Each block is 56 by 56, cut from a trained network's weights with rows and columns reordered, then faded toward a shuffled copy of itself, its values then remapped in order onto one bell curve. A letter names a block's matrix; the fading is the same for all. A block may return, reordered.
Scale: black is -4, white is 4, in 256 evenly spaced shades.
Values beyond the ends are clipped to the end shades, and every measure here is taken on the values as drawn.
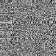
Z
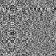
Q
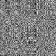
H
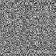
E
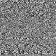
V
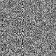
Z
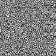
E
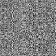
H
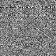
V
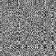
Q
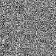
Z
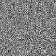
E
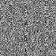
Z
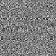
Q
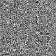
Z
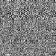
E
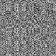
H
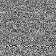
V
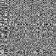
Q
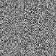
Z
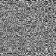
Q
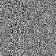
Z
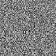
Z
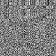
H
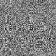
Q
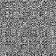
E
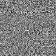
V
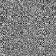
Z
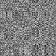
H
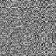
Q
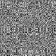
E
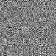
E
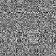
Q
